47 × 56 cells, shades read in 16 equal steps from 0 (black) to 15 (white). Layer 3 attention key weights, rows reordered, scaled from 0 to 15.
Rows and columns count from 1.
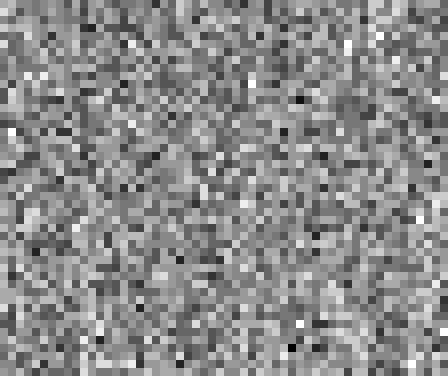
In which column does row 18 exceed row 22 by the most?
2
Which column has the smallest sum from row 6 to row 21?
11
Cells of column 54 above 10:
13
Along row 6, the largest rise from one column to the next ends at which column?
17
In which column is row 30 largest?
44
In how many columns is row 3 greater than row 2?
25
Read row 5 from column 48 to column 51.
15 6 12 7
